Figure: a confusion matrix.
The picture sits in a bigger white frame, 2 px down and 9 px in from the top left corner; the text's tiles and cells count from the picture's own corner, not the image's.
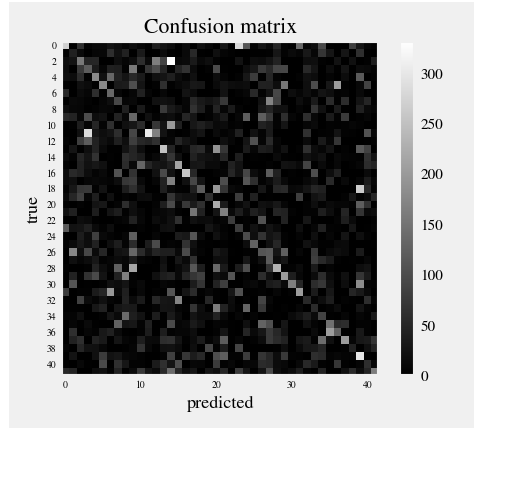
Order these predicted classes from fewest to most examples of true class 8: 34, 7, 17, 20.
7, 34, 20, 17
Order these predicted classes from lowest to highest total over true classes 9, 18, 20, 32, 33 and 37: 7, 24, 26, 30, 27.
30, 7, 27, 24, 26
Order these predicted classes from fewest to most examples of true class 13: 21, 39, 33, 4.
33, 4, 21, 39
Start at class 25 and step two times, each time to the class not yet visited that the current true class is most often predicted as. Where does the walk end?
3
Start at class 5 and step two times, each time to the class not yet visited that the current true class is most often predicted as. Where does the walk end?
35
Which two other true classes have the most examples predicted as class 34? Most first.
37, 0
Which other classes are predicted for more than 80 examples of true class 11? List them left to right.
3, 9, 12, 40
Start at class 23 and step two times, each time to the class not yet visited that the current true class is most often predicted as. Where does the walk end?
31
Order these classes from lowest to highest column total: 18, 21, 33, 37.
37, 18, 33, 21
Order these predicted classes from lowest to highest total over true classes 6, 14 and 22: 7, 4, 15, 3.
7, 3, 15, 4
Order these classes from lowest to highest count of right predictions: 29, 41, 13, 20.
41, 29, 20, 13
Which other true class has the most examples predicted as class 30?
29
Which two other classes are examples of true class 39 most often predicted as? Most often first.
21, 20
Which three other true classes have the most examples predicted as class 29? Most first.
5, 26, 3
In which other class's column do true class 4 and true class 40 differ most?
6
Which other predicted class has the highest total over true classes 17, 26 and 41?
14
